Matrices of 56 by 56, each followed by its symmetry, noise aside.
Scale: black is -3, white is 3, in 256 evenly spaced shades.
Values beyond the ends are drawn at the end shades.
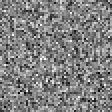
symmetric across the other diagonal.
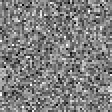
no symmetry.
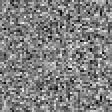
mirrored top to bottom.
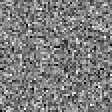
mirrored top to bottom.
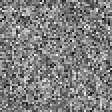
symmetric across the other diagonal.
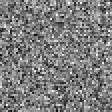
symmetric across the other diagonal.
